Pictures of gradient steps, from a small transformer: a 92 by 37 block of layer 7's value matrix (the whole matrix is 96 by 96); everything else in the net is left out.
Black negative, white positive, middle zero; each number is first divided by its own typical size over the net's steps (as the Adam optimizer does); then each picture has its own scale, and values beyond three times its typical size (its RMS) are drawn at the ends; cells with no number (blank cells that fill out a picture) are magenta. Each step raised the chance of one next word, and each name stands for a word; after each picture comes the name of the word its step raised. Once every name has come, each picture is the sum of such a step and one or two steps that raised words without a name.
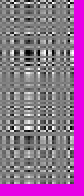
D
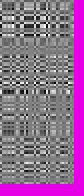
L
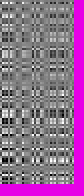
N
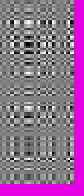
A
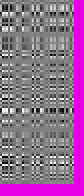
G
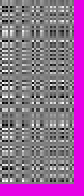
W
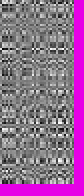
N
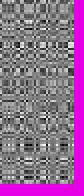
A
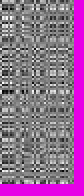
L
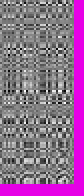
N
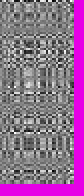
D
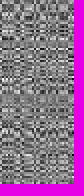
L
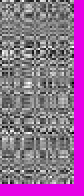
D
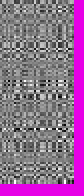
W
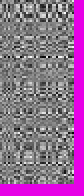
G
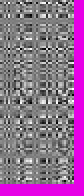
N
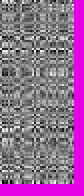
D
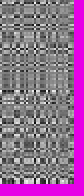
N
